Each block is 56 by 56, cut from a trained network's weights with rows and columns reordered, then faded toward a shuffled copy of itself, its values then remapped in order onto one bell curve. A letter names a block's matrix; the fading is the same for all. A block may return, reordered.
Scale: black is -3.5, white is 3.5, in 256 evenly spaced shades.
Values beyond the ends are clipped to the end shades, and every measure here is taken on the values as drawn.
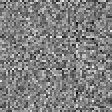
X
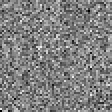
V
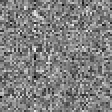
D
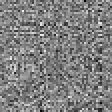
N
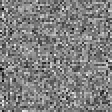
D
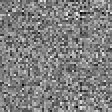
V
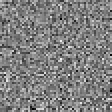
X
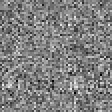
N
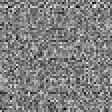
X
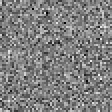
V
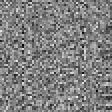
N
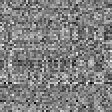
X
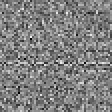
X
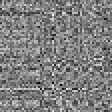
X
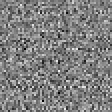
X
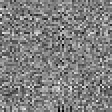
X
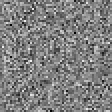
V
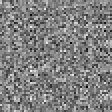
N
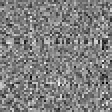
X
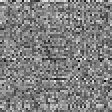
X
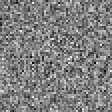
V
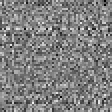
X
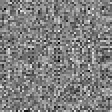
N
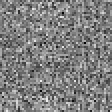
V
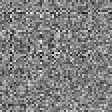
X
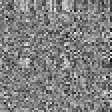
N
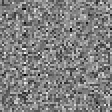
D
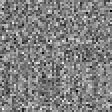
V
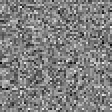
D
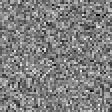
V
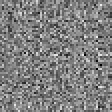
N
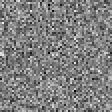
D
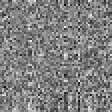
N
